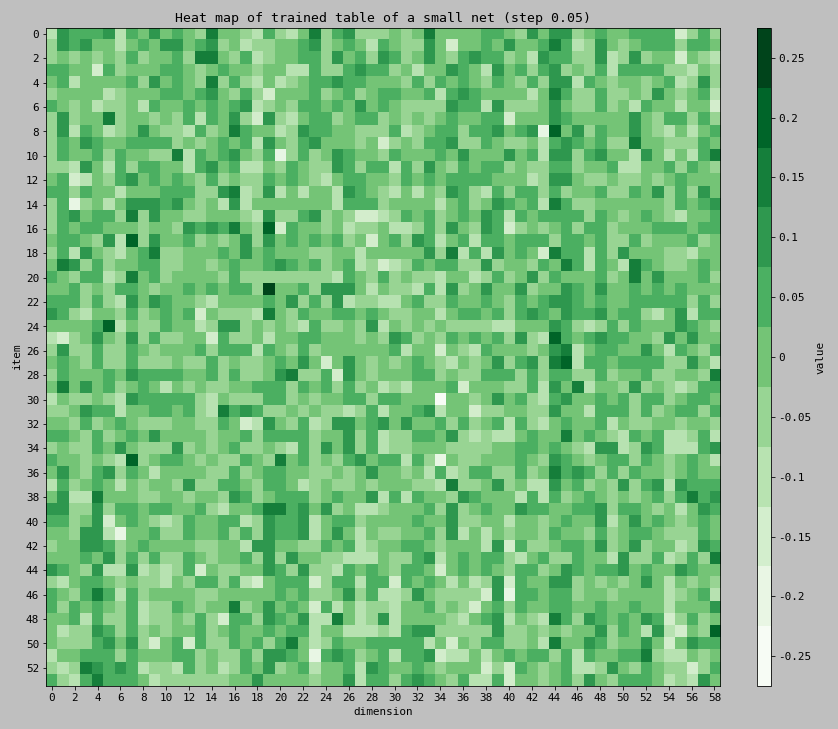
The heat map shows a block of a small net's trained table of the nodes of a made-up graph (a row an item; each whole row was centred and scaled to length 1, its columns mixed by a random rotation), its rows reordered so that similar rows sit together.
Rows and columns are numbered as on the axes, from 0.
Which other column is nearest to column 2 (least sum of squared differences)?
43
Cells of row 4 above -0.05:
40
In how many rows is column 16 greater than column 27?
38
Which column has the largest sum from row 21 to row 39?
44
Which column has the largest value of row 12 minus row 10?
20
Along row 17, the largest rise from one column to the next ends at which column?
7
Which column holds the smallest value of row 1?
35
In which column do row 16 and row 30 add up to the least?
34
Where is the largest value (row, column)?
21, 19
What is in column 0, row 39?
0.1
